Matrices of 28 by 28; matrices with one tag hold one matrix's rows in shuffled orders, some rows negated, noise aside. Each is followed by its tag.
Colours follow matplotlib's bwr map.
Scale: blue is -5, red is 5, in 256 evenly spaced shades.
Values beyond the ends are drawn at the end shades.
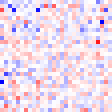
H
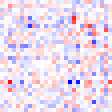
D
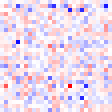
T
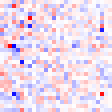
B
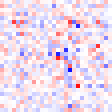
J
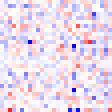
D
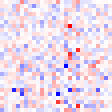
J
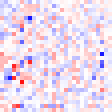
B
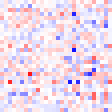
D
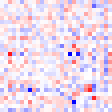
D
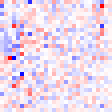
B
